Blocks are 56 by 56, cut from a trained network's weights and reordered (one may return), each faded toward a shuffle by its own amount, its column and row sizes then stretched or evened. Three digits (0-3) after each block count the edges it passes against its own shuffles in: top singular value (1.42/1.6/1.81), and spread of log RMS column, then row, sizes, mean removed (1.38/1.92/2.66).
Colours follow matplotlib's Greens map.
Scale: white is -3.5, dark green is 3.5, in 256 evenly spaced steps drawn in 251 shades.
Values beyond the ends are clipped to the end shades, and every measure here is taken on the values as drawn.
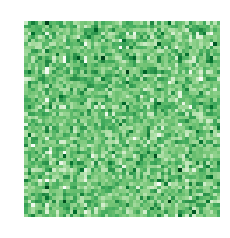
0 1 1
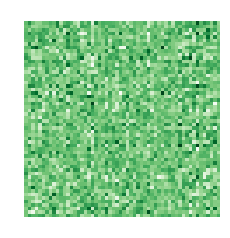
2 2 1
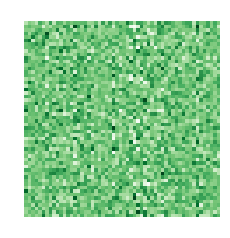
0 2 0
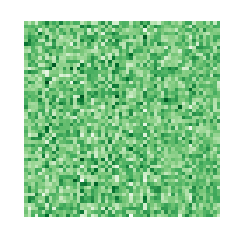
3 2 0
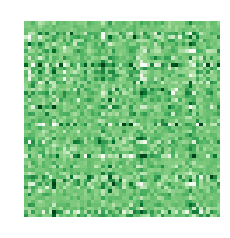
3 2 3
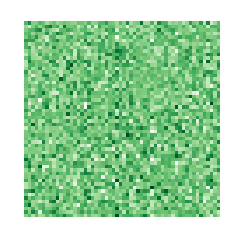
1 1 0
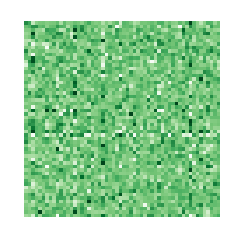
1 2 0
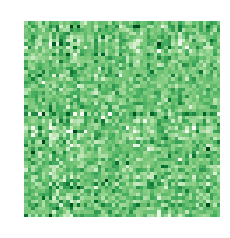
3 2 1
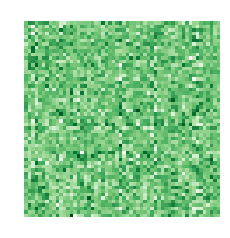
3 2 1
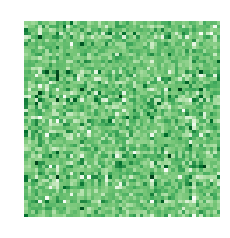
0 2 2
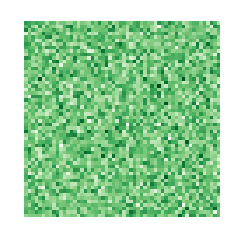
1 0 0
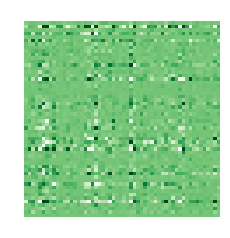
2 2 3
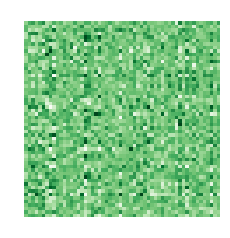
3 3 1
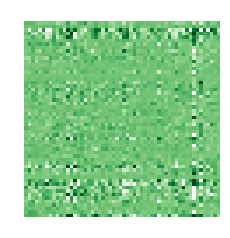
2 2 3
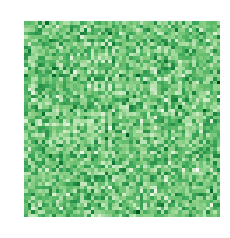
2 0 0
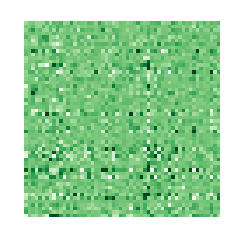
1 2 3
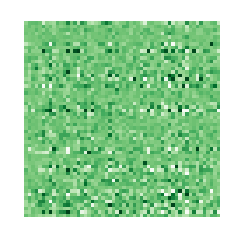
1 2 3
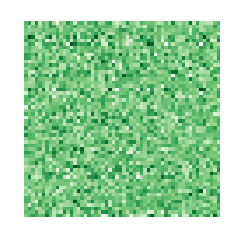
0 1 2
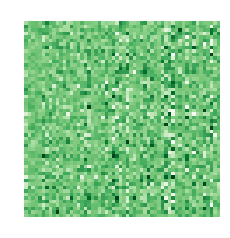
1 3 0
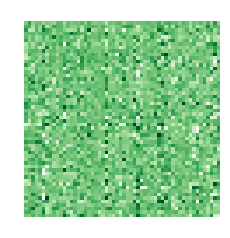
0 2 1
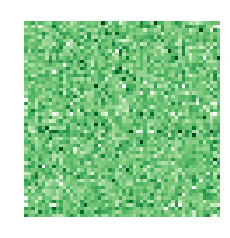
0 0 0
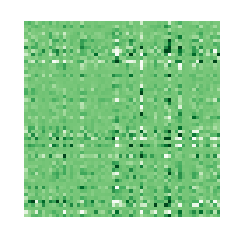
3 3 3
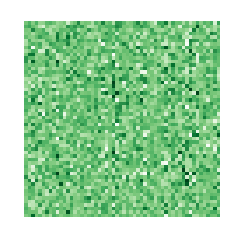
0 2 0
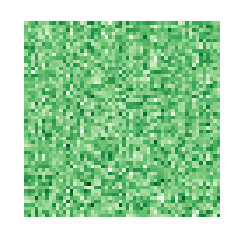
2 1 0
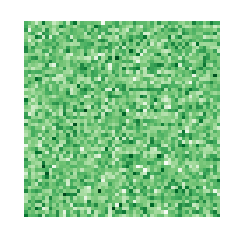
0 0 0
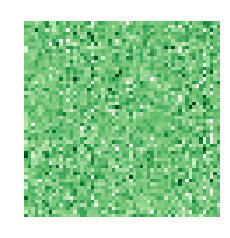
0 2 0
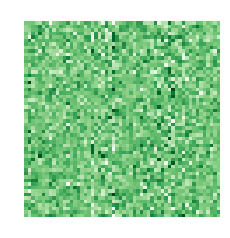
0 2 0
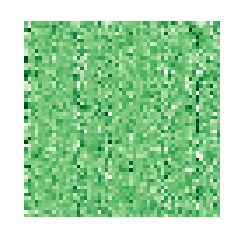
2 3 0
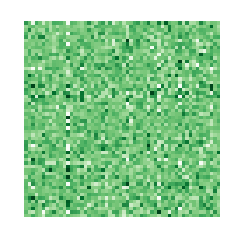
1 2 1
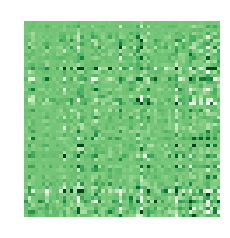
2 3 3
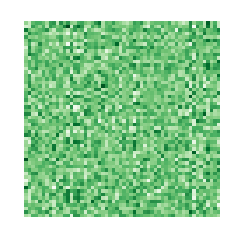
3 2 0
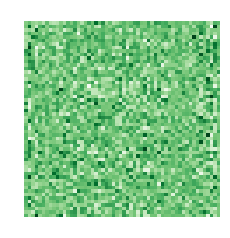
2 2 0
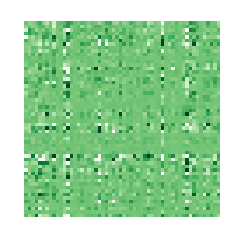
0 3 3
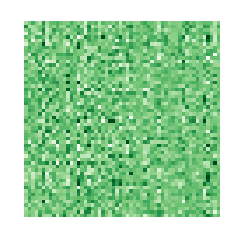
2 3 1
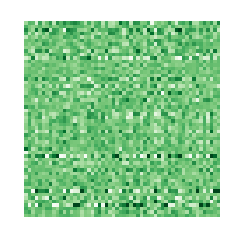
3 0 3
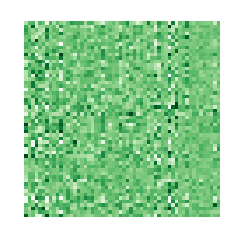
3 3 1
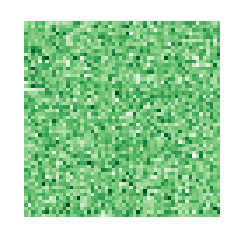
0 0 0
